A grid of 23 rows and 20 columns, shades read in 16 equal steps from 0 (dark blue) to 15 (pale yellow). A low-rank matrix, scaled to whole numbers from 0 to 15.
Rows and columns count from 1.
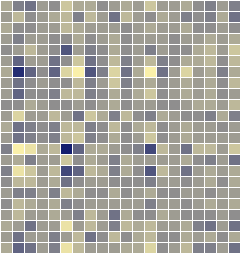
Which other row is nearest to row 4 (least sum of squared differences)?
10
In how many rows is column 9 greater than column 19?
4
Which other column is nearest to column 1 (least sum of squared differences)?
12
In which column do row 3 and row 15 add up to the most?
6
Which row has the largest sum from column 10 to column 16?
7
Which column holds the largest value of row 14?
2
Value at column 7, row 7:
15
